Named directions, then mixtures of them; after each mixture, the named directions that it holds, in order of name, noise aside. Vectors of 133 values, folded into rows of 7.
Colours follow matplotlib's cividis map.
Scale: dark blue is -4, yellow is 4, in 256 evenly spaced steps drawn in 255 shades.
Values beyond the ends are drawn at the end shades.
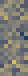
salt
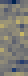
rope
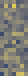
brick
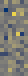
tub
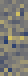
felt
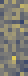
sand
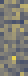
sand.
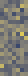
salt, sand, tub.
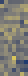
rope, sand.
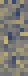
felt, sand, tub.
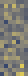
brick.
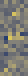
felt, tub.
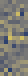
felt.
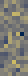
felt, salt, tub.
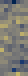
rope.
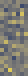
felt, sand, tub.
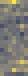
rope.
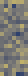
brick, rope, tub.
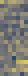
rope, sand.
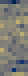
rope.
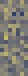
salt, sand, tub.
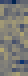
rope.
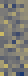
brick.
